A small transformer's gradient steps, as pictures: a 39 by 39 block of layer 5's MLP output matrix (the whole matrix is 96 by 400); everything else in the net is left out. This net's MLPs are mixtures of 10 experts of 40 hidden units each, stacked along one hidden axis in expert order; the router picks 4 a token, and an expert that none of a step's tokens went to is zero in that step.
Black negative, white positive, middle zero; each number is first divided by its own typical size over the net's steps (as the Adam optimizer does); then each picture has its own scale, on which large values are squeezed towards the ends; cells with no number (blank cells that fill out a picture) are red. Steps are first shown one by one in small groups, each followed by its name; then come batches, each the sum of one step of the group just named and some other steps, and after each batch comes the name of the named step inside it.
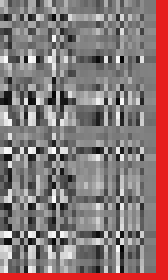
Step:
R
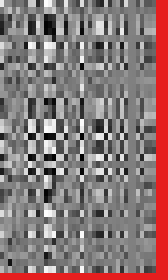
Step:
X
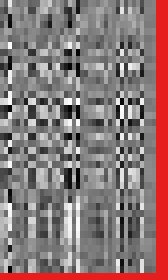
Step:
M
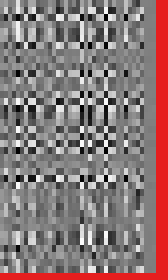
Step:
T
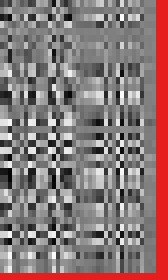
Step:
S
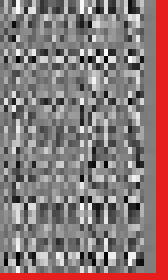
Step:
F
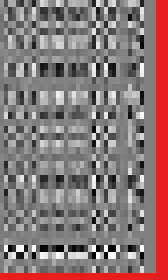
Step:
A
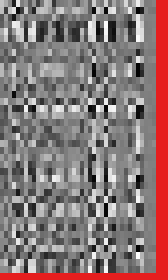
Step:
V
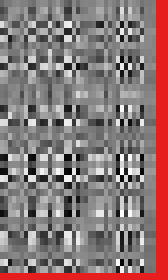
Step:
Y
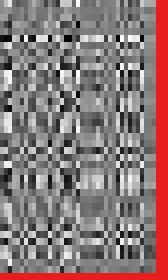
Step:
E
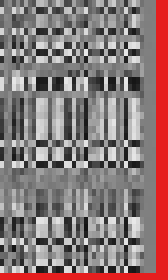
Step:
A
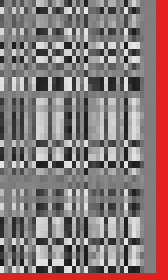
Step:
A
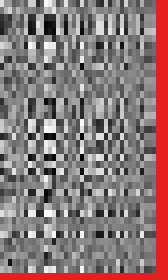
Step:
X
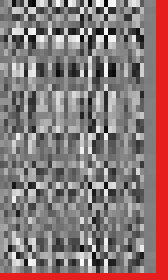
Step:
A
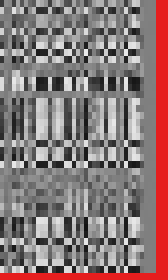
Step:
A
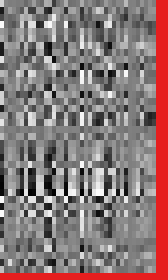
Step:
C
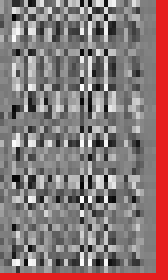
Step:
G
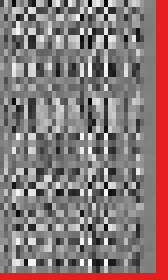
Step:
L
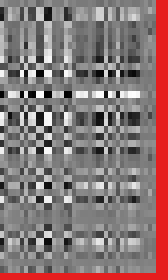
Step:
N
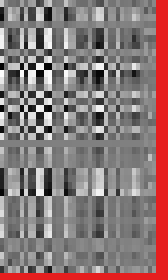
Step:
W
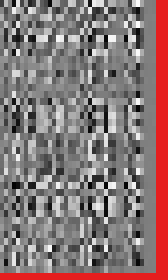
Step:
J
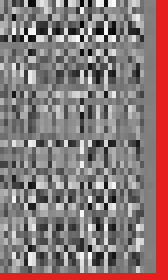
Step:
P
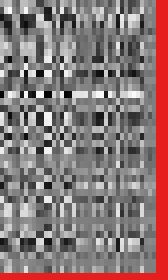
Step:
N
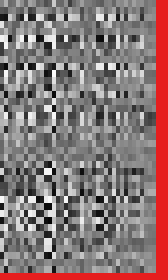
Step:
C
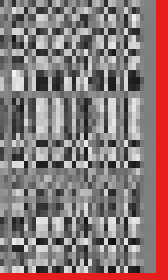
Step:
L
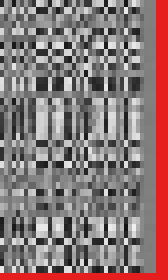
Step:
L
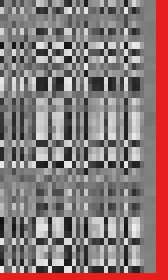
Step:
C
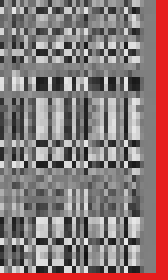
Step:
J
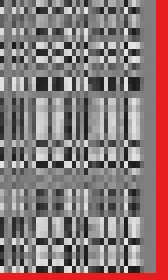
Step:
L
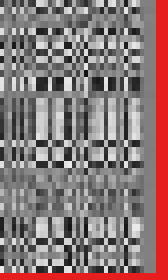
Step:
P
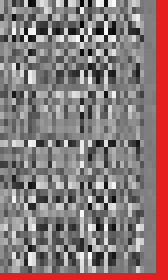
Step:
P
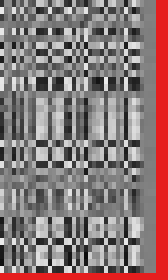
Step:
P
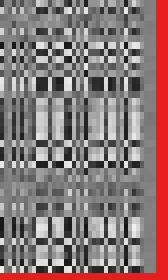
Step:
C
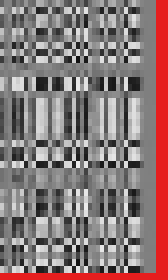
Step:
G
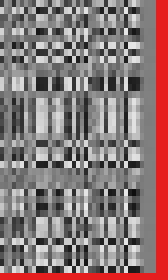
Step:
L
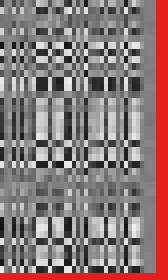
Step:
C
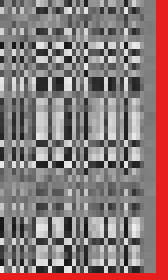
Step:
C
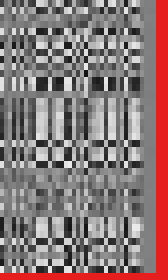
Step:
P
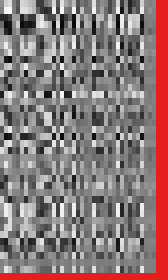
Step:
N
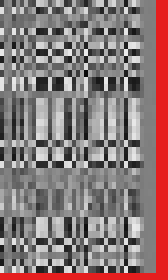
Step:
P
